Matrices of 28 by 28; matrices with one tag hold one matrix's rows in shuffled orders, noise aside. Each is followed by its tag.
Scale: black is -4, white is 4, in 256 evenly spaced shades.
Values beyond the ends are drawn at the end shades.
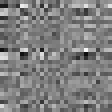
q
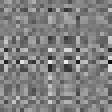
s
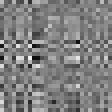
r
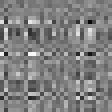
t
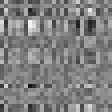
t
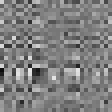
r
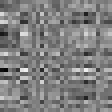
q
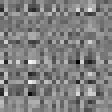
t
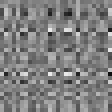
s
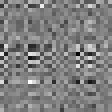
t
